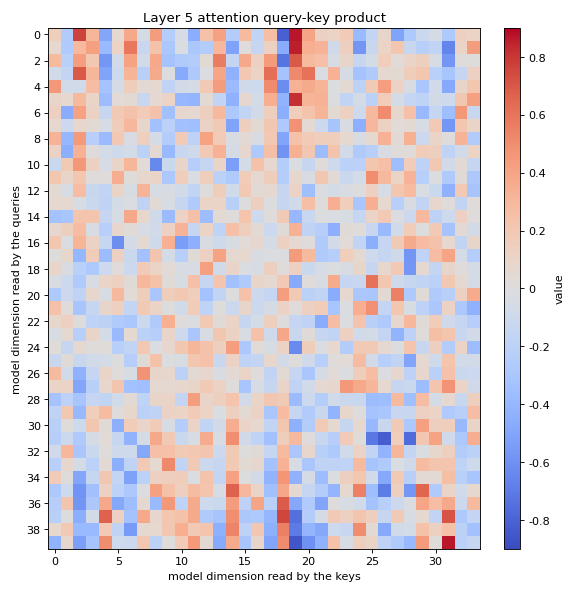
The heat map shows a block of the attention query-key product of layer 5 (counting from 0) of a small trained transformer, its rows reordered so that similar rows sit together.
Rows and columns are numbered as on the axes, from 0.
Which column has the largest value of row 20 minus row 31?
26
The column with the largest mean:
12
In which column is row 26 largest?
7
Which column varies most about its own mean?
19
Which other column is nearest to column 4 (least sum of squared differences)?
11
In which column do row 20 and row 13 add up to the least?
24
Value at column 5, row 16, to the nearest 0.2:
-0.6
